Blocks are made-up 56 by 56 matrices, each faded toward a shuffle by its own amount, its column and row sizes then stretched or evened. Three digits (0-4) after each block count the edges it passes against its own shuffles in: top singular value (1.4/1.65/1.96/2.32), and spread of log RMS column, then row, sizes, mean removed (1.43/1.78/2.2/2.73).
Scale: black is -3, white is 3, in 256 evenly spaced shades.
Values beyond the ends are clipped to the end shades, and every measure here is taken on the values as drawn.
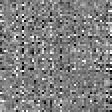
3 4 2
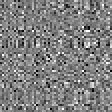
4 2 3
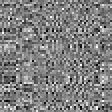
4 2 3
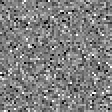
0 0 0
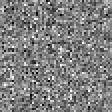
1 3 0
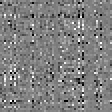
3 4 2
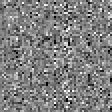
2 3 0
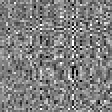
4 4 1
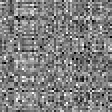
4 2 0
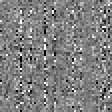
2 4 1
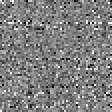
0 2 3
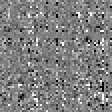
0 4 3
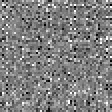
3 3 2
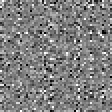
3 3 2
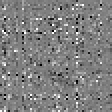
2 4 3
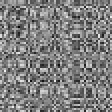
4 1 3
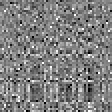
4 2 1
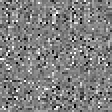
2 2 3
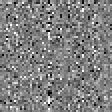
2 3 1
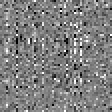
3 4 2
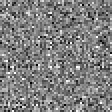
1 0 2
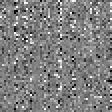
1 4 1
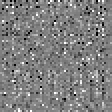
2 2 2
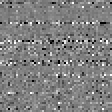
1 1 4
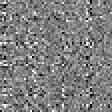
3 3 2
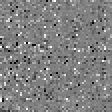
0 1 2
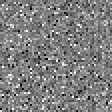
0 0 0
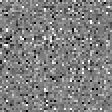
2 2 2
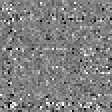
1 1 3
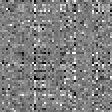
4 4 3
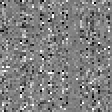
0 4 0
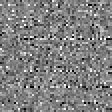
2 0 3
